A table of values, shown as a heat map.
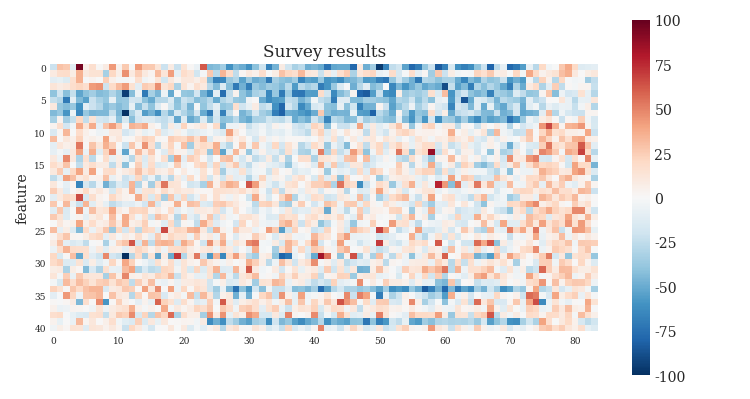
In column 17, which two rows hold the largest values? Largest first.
25, 18
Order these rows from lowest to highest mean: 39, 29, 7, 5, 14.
7, 5, 39, 29, 14
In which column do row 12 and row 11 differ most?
21
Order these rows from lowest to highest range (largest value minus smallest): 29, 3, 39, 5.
5, 39, 3, 29
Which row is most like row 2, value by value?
39
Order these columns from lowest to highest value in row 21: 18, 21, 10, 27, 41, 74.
10, 41, 18, 27, 21, 74
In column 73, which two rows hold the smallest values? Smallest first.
7, 4
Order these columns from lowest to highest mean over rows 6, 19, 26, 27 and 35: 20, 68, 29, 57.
68, 57, 29, 20
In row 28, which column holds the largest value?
74
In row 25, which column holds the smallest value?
35
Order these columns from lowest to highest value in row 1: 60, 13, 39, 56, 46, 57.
46, 60, 56, 57, 39, 13
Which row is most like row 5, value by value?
6
